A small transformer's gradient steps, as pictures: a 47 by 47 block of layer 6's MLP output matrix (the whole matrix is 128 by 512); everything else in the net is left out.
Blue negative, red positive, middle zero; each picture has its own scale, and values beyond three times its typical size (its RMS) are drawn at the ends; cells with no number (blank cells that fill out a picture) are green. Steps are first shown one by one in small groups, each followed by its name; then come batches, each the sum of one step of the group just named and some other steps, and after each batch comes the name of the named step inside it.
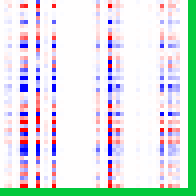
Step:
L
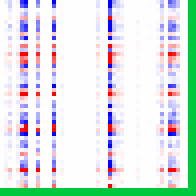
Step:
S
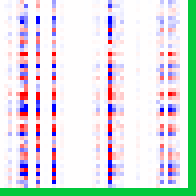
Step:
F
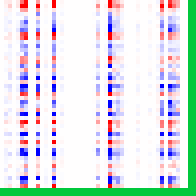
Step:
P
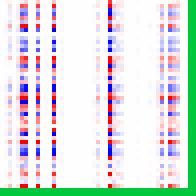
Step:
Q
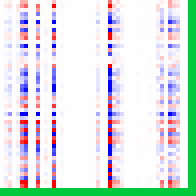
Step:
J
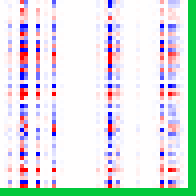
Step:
S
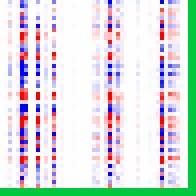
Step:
F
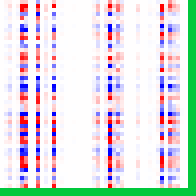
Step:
P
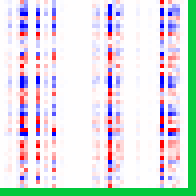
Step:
S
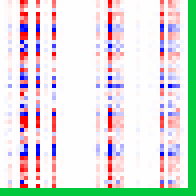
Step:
P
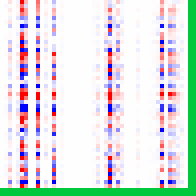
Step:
F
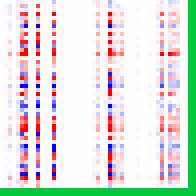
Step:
F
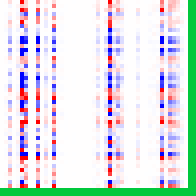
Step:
Q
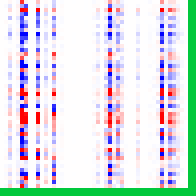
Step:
F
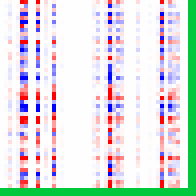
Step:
F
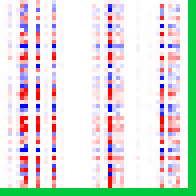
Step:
F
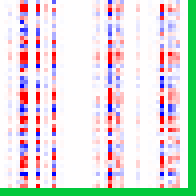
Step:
F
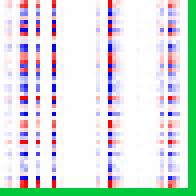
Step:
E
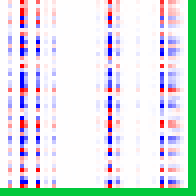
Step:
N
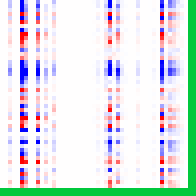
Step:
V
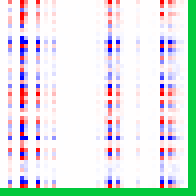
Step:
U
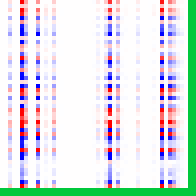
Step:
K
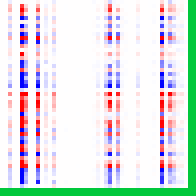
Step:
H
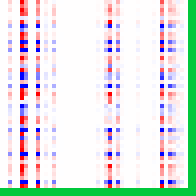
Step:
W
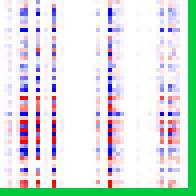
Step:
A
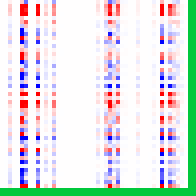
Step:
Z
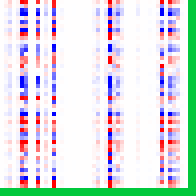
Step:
E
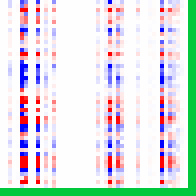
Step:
V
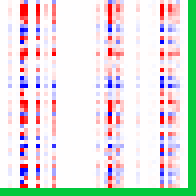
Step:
Z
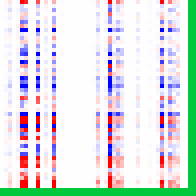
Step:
A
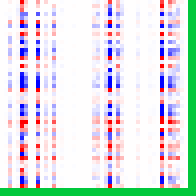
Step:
N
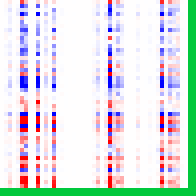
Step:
A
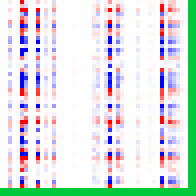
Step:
N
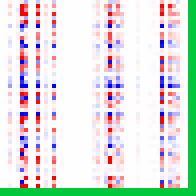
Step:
Z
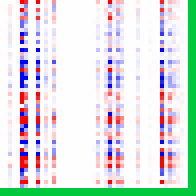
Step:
H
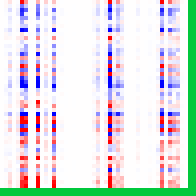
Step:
A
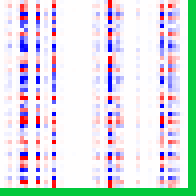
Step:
E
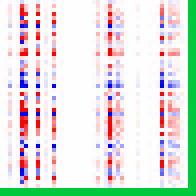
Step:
H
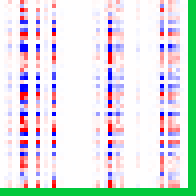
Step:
E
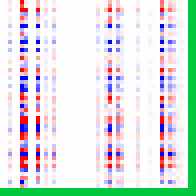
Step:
W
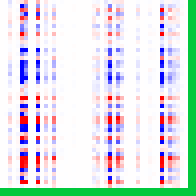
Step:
V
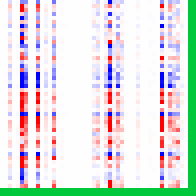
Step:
H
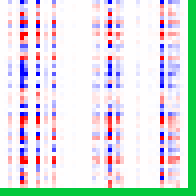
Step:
V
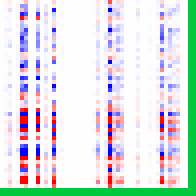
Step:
A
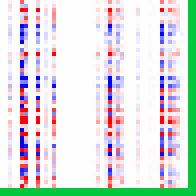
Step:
K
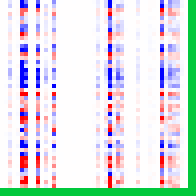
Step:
V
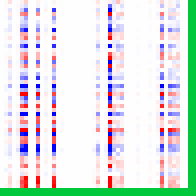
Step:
A
